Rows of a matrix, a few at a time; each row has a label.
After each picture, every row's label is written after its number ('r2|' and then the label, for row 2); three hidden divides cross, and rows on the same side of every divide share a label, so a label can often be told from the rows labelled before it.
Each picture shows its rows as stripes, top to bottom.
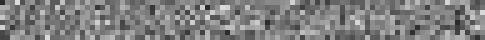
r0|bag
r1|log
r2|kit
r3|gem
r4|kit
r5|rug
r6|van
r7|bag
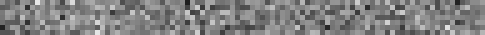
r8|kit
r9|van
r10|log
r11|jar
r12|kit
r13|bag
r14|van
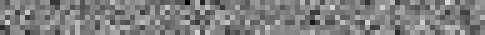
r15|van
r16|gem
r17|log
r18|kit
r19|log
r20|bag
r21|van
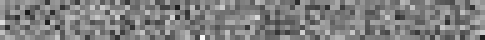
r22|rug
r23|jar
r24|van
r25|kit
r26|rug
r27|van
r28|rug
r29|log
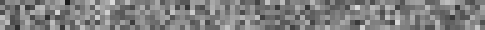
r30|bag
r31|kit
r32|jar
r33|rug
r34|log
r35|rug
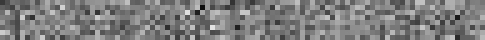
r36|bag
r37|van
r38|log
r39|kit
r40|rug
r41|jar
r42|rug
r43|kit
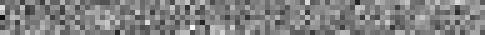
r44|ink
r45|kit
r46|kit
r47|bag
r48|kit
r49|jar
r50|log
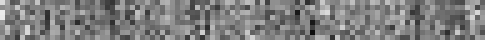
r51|rug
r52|gem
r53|rug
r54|rug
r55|rug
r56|log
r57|log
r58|kit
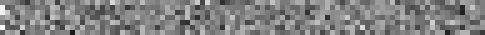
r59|van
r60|rug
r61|rug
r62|log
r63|van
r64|rug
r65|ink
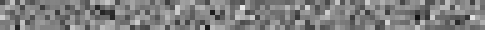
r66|jar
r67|ink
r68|gem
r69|rug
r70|kit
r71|jar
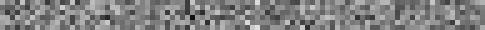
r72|kit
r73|van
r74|kit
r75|gem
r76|log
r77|kit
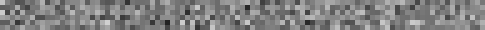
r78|rug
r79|van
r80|kit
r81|gem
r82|jar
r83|jar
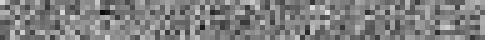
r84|rug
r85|van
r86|gem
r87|jar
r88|van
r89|van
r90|kit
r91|bag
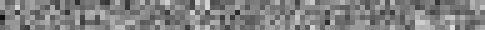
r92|gem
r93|gem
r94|jar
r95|bag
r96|bag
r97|van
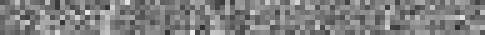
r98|bag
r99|gem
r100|kit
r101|bag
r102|jar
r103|kit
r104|jar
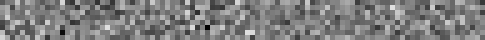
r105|ink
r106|gem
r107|log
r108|ink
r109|van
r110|jar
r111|kit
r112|rug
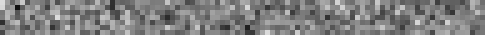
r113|rug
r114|rug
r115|log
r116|jar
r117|bag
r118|van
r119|bag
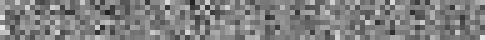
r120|gem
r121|log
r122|gem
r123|rug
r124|jar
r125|rug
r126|log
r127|kit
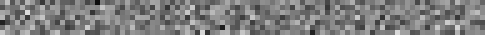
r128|ink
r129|jar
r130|log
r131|kit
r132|bag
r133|ink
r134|log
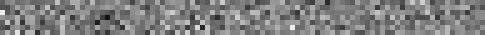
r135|jar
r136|bag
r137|rug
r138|gem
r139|ink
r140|van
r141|ink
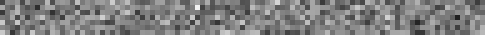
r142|bag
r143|van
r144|bag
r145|kit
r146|gem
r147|kit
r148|rug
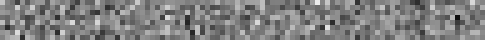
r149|rug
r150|gem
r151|ink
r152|van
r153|kit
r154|van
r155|gem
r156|ink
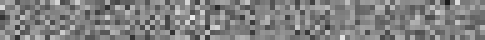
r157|log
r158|gem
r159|ink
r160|jar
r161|ink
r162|jar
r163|gem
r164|log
